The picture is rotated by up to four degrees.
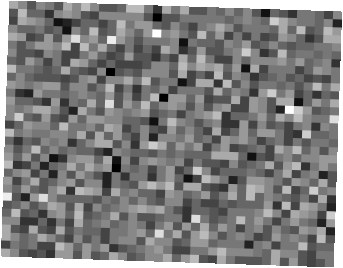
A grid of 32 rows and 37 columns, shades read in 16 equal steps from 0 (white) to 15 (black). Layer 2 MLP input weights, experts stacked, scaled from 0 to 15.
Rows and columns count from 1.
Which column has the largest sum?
21
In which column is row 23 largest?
12
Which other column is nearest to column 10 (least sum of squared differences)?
19
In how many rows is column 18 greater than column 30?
13
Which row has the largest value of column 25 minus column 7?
16
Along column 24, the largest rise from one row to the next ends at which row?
10
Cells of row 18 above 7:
20
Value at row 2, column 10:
11
